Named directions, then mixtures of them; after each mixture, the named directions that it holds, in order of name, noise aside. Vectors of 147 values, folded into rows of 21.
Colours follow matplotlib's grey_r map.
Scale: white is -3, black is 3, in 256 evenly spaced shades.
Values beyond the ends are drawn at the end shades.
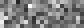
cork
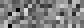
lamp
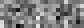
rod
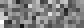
cork, rod.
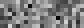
cork, lamp, rod.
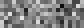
cork, lamp, rod.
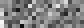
cork, lamp, rod.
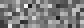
cork, lamp.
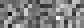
lamp, rod.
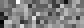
cork, rod.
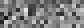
cork, lamp.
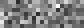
cork, rod.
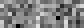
lamp, rod.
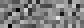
lamp.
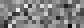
lamp.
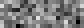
rod.
